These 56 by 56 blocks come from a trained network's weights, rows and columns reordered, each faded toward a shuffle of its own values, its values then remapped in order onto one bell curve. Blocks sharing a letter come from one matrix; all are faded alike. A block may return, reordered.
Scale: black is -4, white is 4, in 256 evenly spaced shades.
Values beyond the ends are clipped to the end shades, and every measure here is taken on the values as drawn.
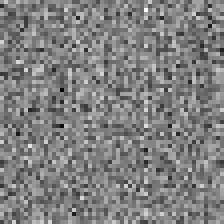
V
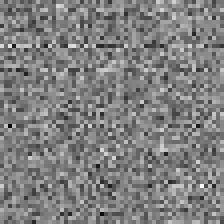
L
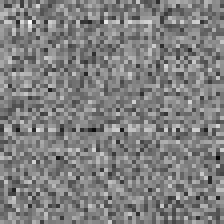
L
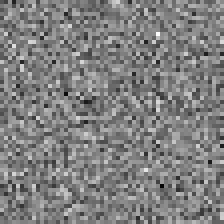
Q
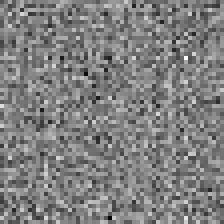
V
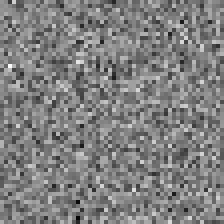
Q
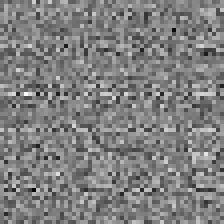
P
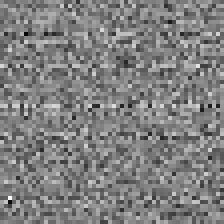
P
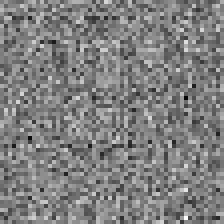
V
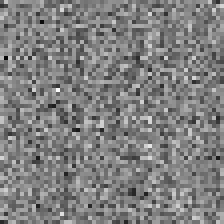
V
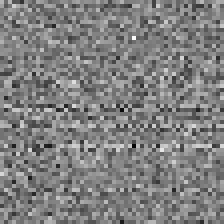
P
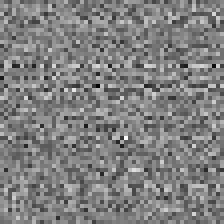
P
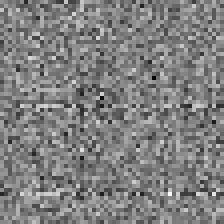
L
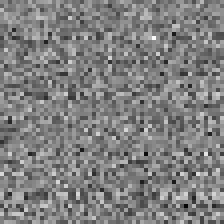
P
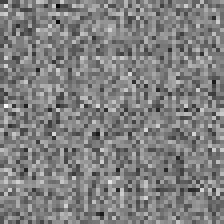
V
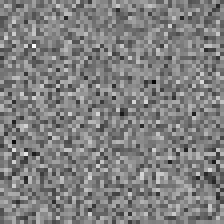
Q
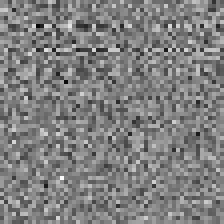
L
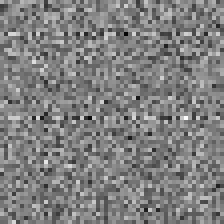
L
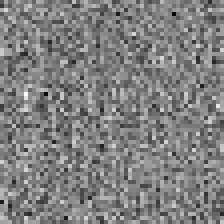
V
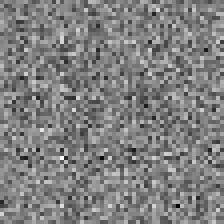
V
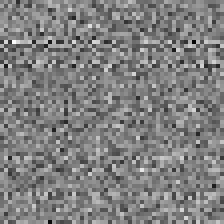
P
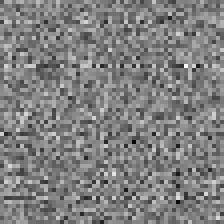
L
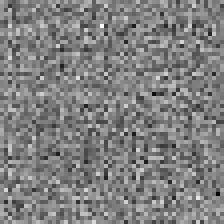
Q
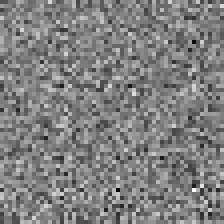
Q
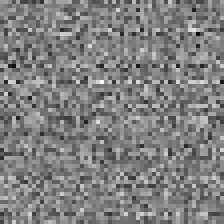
P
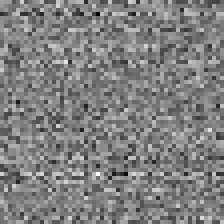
P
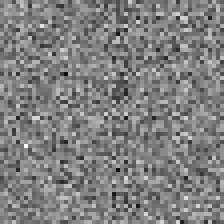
Q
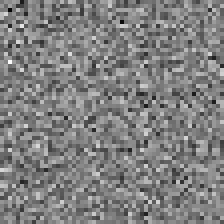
Q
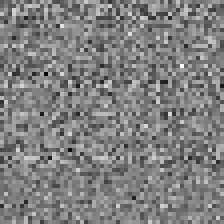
P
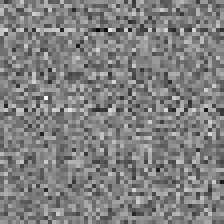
L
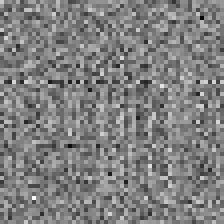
L
